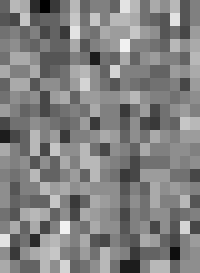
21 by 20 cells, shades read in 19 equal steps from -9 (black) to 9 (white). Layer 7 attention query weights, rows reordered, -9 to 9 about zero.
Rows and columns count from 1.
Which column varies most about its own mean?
13
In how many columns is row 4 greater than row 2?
11
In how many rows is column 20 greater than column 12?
8
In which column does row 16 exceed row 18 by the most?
16
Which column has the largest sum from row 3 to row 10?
20
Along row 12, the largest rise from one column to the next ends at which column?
6
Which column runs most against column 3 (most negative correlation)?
19
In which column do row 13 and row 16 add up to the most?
10
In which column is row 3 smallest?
7
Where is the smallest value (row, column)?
1, 5
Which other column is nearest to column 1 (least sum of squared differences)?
15
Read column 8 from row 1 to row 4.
4 5 7 3
